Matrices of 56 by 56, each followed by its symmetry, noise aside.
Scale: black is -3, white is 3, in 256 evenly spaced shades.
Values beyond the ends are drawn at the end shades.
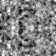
mirrored top to bottom.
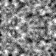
mirrored top to bottom.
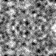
mirrored top to bottom.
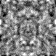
mirrored left to right.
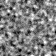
antisymmetric.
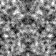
mirrored left to right.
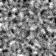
antisymmetric.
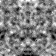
mirrored left to right.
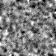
antisymmetric.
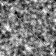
symmetric across the other diagonal.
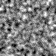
antisymmetric.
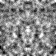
mirrored left to right.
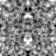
mirrored left to right.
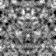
mirrored left to right.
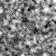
symmetric across the other diagonal.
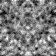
mirrored left to right.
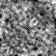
symmetric across the other diagonal.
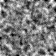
symmetric across the other diagonal.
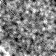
symmetric across the other diagonal.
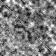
symmetric across the other diagonal.
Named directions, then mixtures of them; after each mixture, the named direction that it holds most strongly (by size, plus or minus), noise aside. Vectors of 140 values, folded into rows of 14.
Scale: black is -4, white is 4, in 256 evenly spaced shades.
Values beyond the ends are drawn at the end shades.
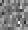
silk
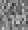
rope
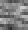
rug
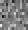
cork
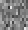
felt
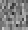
rope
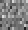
cork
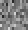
cork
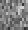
felt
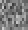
rope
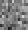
cork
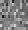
cork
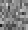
cork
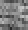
rug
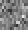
rope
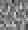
cork
